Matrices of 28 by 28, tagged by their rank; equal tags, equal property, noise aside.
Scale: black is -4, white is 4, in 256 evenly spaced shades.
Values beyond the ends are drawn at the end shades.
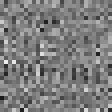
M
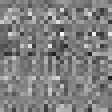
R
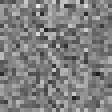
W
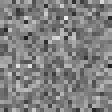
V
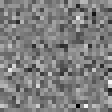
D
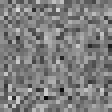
M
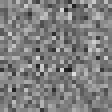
D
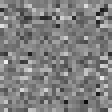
M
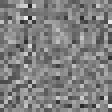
R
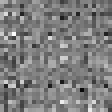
M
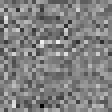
M
